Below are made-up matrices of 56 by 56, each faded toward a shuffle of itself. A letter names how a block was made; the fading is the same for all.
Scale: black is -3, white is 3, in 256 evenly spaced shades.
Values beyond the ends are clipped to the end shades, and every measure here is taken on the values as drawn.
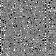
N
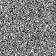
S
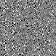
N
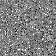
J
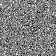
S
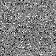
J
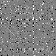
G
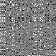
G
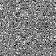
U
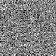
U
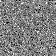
S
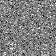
J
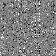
N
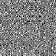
U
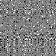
G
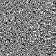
U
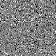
U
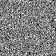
S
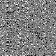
N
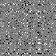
G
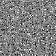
J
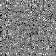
N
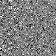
N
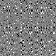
G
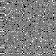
G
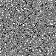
J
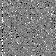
N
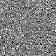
U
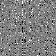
N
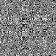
U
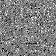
J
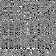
G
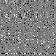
G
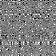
G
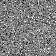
S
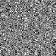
U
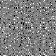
G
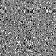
U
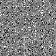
N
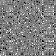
G
